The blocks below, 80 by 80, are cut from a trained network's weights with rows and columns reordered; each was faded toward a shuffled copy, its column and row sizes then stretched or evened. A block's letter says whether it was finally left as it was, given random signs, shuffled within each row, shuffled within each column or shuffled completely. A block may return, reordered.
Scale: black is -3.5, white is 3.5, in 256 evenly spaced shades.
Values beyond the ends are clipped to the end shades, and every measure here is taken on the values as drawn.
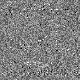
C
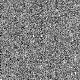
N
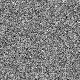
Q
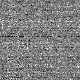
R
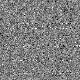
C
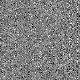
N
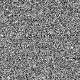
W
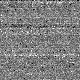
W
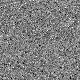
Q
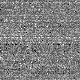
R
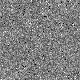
Q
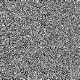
C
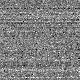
W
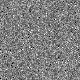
N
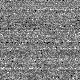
W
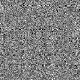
R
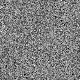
N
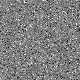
Q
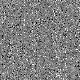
N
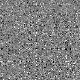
C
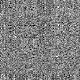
R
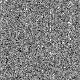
N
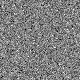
Q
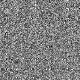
C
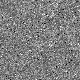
Q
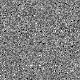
C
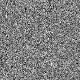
N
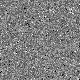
Q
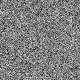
Q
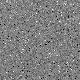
Q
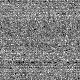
W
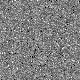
Q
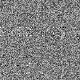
C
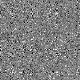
C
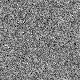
Q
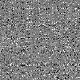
R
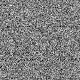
W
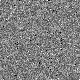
Q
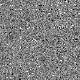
C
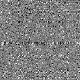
R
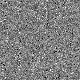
N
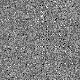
C
